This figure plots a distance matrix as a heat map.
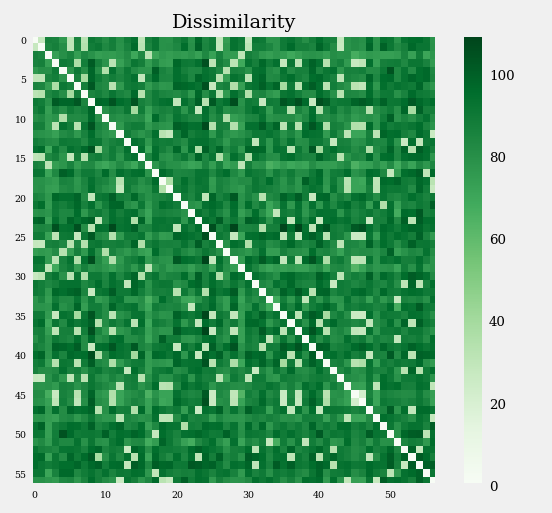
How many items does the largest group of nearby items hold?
10
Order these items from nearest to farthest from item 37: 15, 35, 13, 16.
35, 16, 13, 15
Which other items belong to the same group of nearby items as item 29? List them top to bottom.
2, 16
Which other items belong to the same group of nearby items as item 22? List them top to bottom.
34
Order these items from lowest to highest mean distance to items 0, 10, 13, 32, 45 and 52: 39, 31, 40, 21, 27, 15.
31, 27, 15, 39, 21, 40
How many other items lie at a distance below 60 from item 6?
9
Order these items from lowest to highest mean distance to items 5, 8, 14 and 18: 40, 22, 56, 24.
56, 24, 40, 22
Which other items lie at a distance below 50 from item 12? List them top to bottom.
18, 19, 44, 48, 56
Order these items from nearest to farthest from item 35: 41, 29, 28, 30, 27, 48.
28, 41, 29, 48, 27, 30
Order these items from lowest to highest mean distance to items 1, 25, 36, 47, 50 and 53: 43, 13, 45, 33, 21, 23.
23, 45, 43, 33, 21, 13
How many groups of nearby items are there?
12
